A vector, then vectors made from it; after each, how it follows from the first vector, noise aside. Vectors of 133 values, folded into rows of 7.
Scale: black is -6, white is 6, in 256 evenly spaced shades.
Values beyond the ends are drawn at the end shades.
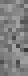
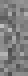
reversed, negated.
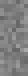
negated, shrunk.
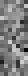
scaled up.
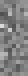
reversed, negated.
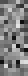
scaled up.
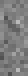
wrapped around, negated, partly zeroed.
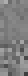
wrapped around, partly zeroed.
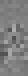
reversed, partly zeroed.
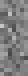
reversed, negated.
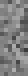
copied.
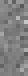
wrapped around, negated, partly zeroed.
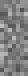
reversed, negated.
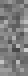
negated.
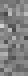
reversed, negated.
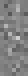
wrapped around, negated, partly zeroed.
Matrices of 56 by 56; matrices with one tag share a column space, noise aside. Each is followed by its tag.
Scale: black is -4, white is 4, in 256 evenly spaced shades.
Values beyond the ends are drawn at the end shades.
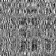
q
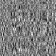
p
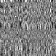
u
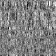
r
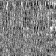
r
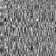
p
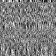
u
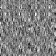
p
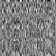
q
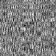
p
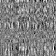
u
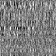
r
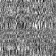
u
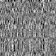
q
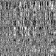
r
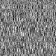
p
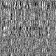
r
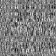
p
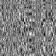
p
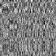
q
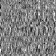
p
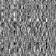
p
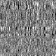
r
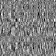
p
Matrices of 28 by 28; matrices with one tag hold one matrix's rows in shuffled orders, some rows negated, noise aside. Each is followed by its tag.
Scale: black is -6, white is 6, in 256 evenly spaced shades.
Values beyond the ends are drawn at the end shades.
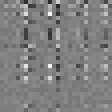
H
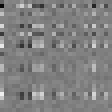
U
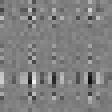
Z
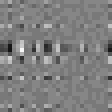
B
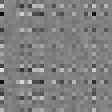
U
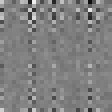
Z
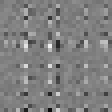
H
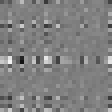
B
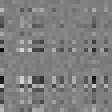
U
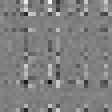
H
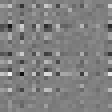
B
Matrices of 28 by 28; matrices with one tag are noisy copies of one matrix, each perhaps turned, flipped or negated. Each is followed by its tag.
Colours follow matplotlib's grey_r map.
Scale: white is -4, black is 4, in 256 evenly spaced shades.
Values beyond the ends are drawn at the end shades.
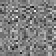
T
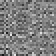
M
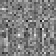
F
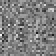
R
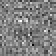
R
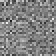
M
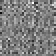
M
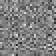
T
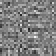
F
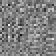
R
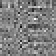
F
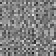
M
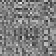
R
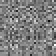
T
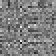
F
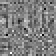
F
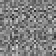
T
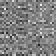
M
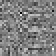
F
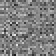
M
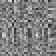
F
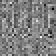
F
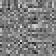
F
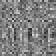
F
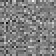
M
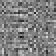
F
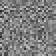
T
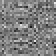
F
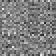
M
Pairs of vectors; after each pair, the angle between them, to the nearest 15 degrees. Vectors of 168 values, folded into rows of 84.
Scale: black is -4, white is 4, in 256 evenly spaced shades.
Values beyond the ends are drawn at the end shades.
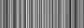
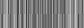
150 degrees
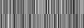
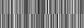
150 degrees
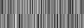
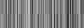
60 degrees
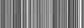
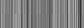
165 degrees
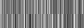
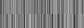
165 degrees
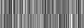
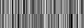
165 degrees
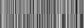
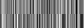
15 degrees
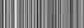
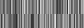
105 degrees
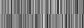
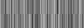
60 degrees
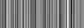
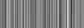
15 degrees
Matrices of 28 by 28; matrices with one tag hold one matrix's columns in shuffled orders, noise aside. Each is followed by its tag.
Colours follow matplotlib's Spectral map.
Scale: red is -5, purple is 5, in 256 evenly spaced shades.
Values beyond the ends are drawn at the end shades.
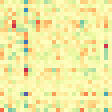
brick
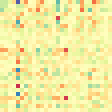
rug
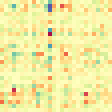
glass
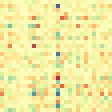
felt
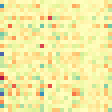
felt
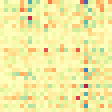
rug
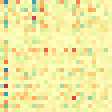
rug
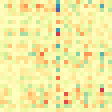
glass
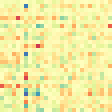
felt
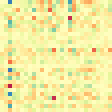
rug
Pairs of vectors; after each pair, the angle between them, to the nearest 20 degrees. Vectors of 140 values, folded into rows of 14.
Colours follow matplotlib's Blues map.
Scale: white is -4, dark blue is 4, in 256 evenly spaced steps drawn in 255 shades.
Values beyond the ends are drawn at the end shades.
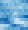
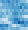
160 degrees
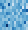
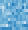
140 degrees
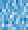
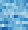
60 degrees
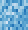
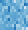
120 degrees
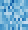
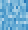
80 degrees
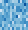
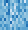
60 degrees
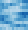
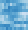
160 degrees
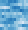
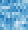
40 degrees
